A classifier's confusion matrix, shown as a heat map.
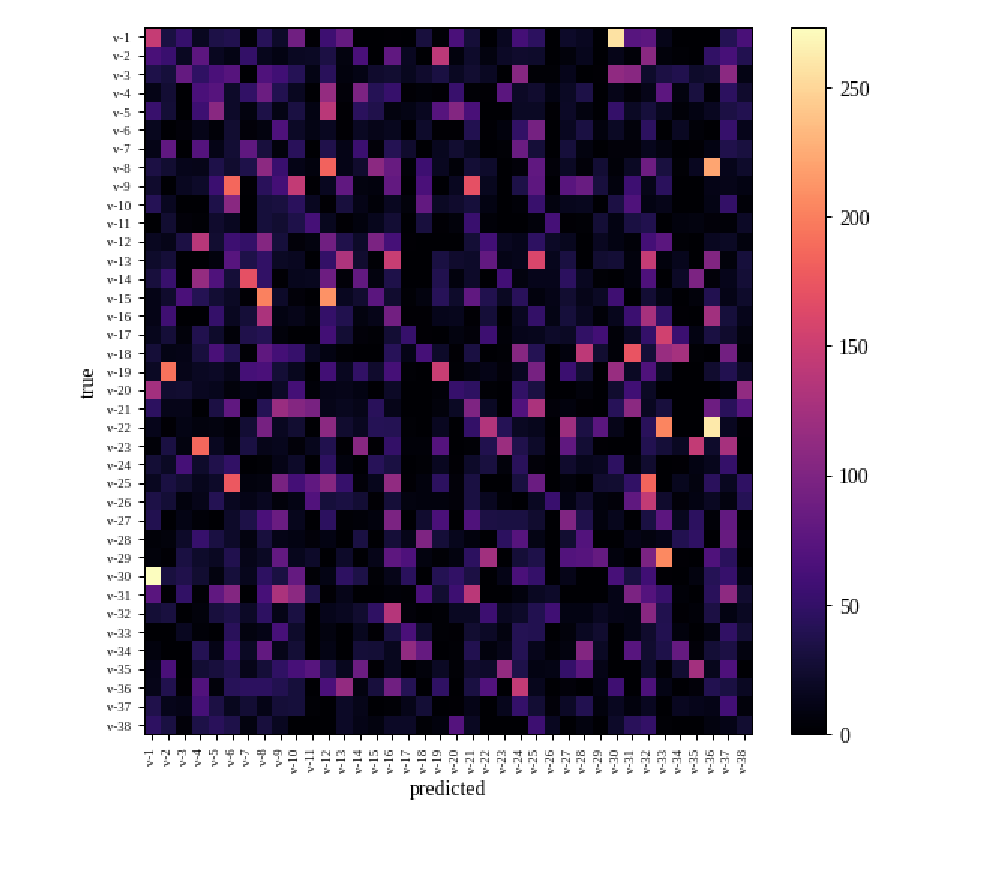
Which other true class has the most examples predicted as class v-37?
v-23
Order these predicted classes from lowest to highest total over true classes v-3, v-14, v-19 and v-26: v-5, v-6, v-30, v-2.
v-6, v-5, v-30, v-2
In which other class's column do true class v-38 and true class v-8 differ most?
v-36
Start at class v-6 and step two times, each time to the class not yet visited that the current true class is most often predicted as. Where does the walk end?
v-32
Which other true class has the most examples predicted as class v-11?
v-21
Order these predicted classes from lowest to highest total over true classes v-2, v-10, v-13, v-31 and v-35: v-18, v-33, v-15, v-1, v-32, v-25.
v-15, v-33, v-18, v-1, v-25, v-32
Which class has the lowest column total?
v-26
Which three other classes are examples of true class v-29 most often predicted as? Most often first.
v-33, v-22, v-32
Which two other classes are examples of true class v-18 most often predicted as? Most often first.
v-31, v-28
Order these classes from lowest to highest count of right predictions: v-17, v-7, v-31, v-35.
v-17, v-7, v-31, v-35
